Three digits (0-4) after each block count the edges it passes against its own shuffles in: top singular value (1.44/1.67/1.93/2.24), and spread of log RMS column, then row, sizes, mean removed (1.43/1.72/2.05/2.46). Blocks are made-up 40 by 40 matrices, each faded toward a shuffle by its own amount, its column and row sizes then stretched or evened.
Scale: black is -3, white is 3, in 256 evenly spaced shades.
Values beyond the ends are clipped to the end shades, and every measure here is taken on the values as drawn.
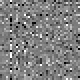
1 4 0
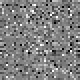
1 1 2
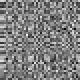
4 1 2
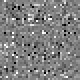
1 2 2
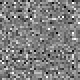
1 0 2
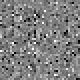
1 1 0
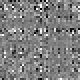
2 4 4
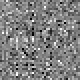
2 2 0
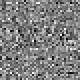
2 0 3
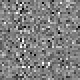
0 3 1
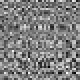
4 1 4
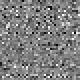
1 0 4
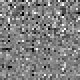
1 2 3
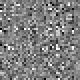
1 3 2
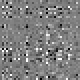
3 4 4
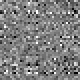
3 2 3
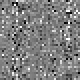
0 4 2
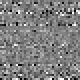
1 1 4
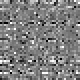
3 0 3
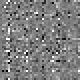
1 4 3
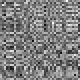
4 2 2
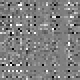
1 4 4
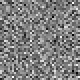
3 2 0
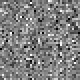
0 2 1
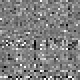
2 0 4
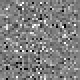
1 3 2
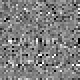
2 1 3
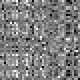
4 3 1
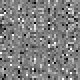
2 4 0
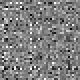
1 3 3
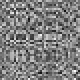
4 1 1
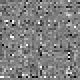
0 2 3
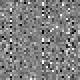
1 4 0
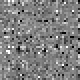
0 3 3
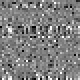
3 0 3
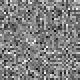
2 0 0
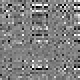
4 3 4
